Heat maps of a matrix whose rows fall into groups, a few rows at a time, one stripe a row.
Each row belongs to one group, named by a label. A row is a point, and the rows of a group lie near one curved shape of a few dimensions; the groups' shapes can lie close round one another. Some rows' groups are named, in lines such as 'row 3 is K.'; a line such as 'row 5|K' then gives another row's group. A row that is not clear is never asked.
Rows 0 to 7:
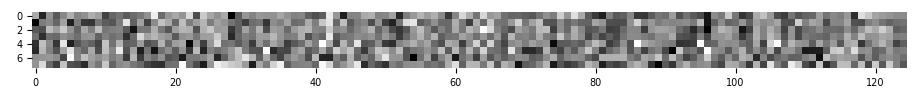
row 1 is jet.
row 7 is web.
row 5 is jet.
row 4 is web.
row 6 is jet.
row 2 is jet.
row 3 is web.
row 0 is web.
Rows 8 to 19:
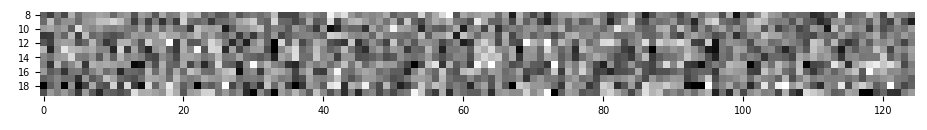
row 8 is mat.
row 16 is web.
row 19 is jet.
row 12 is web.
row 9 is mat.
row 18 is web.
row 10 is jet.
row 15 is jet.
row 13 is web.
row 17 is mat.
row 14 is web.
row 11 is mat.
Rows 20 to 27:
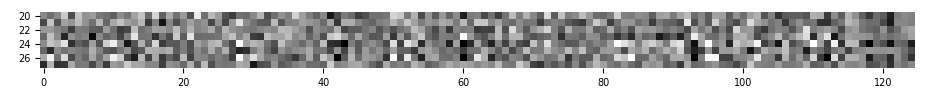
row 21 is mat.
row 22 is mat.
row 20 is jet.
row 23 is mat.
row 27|jet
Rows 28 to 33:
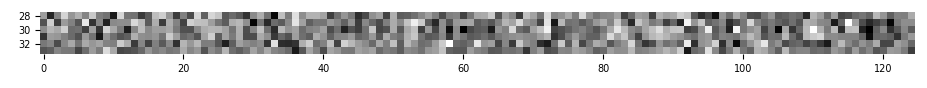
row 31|jet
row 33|mat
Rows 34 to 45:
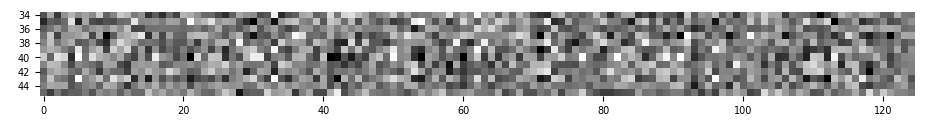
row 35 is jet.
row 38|web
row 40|jet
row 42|jet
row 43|jet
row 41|mat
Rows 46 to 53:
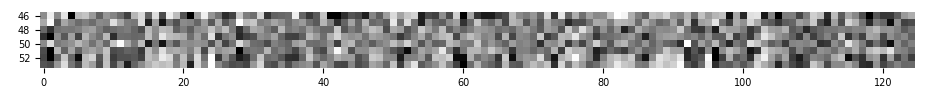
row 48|web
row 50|mat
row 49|mat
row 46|jet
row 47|mat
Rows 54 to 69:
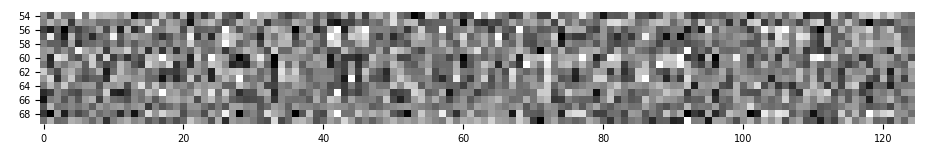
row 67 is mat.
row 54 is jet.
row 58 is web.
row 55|jet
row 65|mat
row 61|web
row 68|web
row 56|web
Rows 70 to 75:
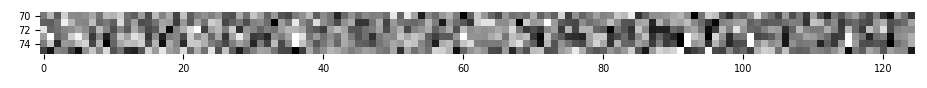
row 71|web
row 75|mat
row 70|mat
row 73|mat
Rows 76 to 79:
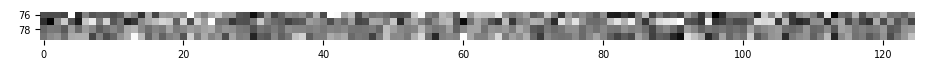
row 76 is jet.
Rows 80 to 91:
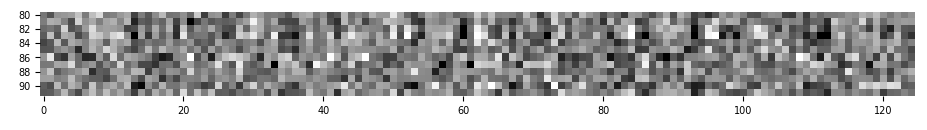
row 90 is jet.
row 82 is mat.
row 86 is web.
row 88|mat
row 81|jet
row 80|jet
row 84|jet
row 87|web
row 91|mat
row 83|mat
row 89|web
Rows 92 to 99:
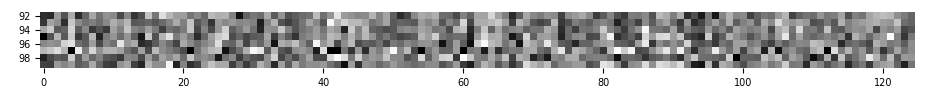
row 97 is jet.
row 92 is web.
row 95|web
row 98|mat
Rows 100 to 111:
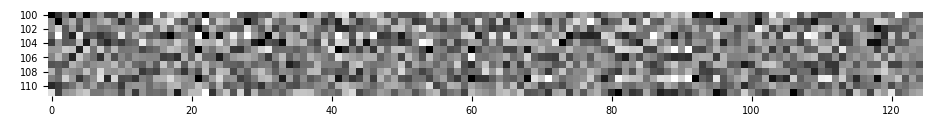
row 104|jet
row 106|mat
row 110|mat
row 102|jet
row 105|jet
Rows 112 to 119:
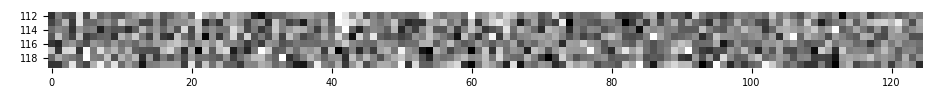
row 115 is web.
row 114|mat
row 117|jet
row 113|jet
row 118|jet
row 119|mat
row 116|mat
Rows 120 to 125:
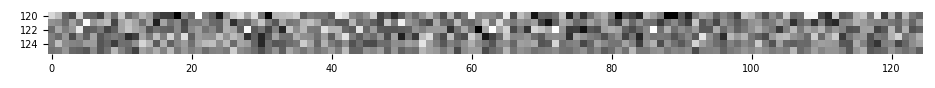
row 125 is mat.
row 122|web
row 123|mat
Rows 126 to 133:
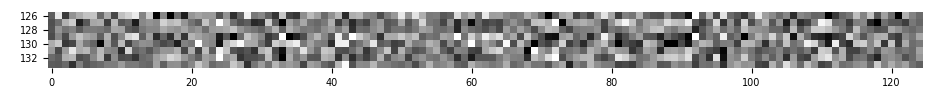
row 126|mat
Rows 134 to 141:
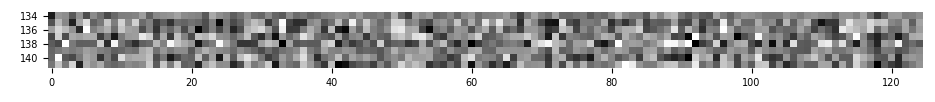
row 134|jet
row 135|jet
